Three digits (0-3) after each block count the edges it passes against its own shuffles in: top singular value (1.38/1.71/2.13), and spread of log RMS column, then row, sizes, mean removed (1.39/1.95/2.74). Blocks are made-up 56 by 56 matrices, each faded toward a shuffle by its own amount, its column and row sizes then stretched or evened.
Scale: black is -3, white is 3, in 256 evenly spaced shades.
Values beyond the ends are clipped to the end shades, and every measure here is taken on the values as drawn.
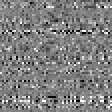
3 0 3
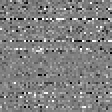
2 0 3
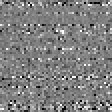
1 0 3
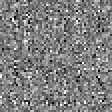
1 2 1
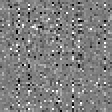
2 2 1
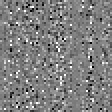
0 3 0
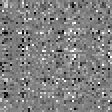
2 2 2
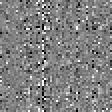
2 3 1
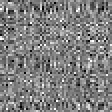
3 1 1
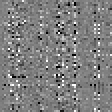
2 3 2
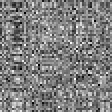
3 2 0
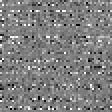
1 1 3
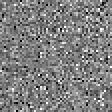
2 1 0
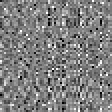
3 2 0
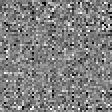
0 2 2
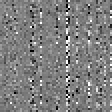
2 3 0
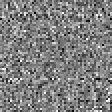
1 0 1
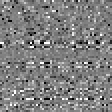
3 0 3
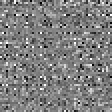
0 2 3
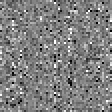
0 3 0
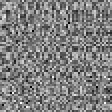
3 0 0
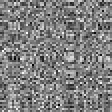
3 1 1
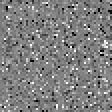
0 2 0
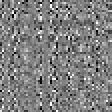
3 3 0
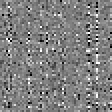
2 3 1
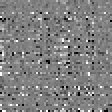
1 2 3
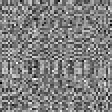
3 1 0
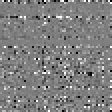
0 2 3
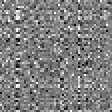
3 2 0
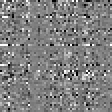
1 3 3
